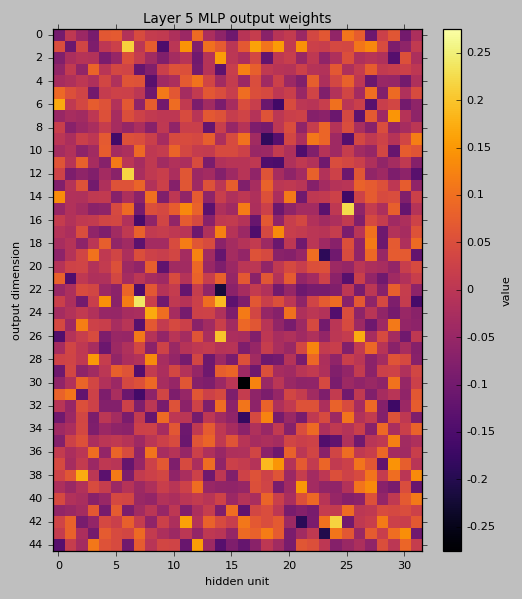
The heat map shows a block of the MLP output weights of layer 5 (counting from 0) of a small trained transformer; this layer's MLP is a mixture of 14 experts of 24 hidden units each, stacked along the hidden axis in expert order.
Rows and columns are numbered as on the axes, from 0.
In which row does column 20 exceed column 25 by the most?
14
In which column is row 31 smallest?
7
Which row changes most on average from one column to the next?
23
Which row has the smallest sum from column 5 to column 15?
22
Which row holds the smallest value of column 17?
17
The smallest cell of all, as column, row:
16, 30
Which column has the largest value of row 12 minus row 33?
6
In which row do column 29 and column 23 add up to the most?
37
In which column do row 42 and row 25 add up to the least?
21
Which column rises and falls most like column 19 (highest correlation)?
18
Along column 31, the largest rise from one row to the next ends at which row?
40
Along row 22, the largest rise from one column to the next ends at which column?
8
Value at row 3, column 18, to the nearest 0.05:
0
